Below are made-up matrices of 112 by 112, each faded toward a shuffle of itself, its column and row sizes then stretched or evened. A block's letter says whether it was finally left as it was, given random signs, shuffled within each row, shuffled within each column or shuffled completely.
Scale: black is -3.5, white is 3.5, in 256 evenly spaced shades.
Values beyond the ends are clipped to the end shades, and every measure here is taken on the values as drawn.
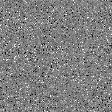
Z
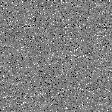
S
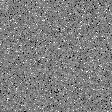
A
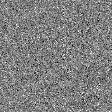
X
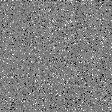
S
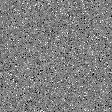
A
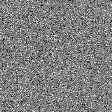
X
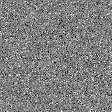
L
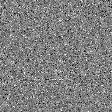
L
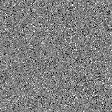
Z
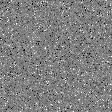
A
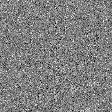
X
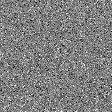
X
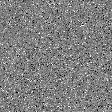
L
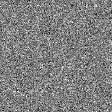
S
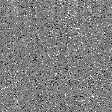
Z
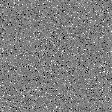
S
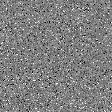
L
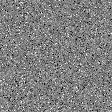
A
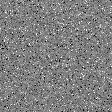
A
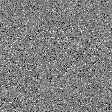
L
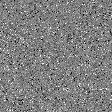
L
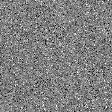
X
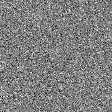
L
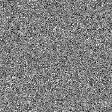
S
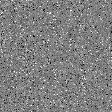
X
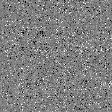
S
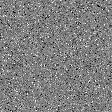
A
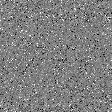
L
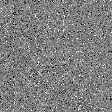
S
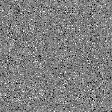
Z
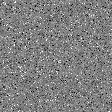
A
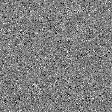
S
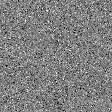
A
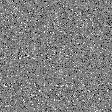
L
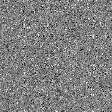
S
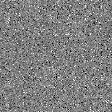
Z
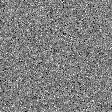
A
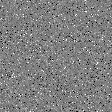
L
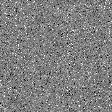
X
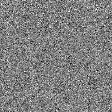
S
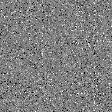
S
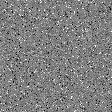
A
